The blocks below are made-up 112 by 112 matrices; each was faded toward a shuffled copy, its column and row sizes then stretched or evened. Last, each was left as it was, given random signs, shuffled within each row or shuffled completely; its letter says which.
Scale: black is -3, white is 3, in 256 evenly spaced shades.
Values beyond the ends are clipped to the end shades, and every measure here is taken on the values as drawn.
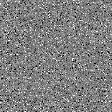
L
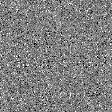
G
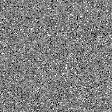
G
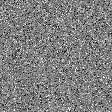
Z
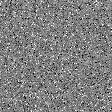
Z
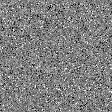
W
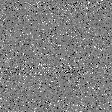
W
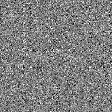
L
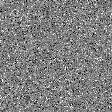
W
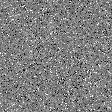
Z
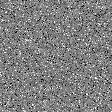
Z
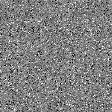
G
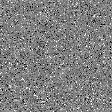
L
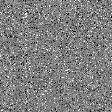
L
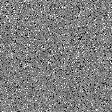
L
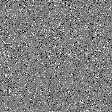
G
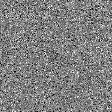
G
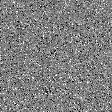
W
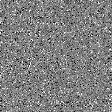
L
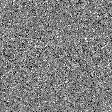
W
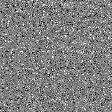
L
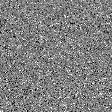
W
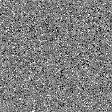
G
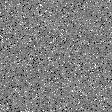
Z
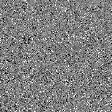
L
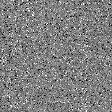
G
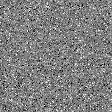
W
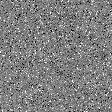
Z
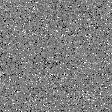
W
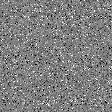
W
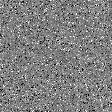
W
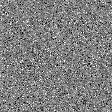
W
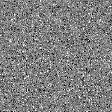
L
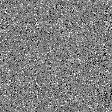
G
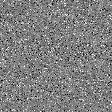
W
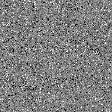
G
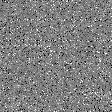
W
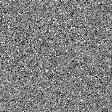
W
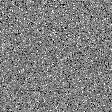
Z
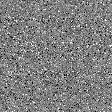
W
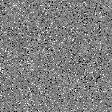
L
